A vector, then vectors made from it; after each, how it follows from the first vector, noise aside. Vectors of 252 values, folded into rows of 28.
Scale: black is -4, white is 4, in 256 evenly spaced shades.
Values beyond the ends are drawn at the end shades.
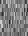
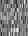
wrapped around, negated.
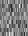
wrapped around, negated.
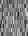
reversed.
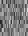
negated.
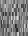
wrapped around, negated.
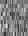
wrapped around, negated.
